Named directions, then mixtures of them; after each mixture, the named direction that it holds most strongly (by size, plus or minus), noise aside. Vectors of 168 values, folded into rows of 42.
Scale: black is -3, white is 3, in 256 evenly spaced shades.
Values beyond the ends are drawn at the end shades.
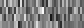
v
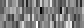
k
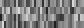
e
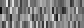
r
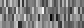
v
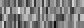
e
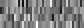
k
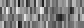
e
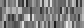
k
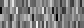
r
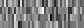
v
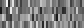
r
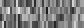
e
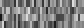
e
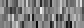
k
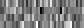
k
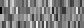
r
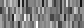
v
